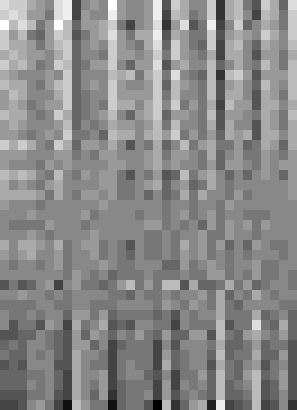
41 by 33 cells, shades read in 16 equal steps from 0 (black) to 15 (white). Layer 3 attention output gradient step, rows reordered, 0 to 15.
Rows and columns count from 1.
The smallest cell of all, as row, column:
41, 18
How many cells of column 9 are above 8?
12
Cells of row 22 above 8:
4
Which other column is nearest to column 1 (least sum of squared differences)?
7
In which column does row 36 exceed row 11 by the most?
25
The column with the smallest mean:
19
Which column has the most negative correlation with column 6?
23
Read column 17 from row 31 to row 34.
8 7 8 7
